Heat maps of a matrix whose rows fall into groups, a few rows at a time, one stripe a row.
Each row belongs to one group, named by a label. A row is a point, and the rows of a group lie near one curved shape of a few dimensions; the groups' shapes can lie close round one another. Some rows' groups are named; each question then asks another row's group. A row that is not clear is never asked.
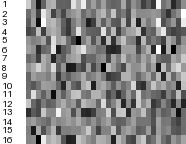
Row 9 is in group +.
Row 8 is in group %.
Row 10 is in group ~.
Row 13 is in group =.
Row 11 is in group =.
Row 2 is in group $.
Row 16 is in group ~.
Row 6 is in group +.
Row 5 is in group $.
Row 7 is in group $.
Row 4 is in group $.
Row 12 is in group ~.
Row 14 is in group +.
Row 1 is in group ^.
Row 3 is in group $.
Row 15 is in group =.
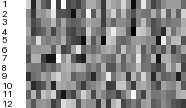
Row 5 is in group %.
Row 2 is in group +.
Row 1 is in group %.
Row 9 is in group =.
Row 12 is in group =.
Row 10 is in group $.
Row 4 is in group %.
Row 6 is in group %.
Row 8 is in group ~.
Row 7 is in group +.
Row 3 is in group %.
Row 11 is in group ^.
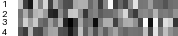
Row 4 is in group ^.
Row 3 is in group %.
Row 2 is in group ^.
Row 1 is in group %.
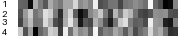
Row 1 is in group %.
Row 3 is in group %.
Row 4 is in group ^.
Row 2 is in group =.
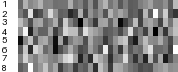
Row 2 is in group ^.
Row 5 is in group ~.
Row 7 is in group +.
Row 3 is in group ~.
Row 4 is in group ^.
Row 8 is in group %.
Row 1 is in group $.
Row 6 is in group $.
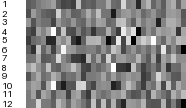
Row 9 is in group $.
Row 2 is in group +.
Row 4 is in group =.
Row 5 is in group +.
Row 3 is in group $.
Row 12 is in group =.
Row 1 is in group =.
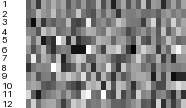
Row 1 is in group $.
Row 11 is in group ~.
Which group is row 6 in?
%
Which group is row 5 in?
^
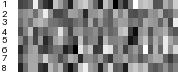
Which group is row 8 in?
+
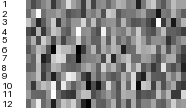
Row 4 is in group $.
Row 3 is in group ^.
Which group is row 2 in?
%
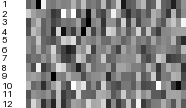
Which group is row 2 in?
~
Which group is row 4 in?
%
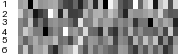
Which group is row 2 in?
^
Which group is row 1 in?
$
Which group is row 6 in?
^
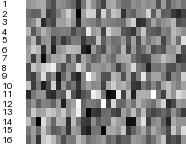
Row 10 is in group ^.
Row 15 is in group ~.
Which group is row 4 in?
%
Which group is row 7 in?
^
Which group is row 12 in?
$
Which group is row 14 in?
~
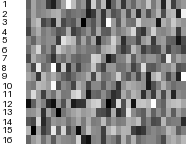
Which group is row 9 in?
~
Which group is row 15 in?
^
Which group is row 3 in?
%
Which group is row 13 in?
=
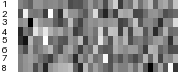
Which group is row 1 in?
$
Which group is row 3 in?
~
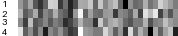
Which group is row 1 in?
^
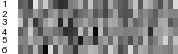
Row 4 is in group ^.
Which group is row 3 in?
^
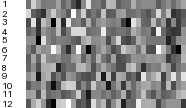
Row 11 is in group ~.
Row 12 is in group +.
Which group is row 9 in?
$
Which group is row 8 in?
^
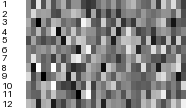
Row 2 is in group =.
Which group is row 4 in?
=
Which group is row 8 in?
%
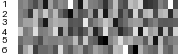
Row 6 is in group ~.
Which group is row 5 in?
+
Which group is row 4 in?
~
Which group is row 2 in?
$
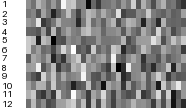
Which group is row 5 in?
$
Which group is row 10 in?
%
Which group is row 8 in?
=
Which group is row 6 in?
~
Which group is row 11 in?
^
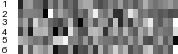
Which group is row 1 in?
+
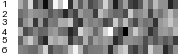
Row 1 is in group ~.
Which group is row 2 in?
%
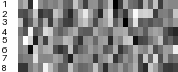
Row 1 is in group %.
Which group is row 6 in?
~
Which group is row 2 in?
+
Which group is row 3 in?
%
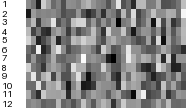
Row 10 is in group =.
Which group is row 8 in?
^
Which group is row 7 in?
+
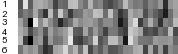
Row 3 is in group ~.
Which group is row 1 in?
^
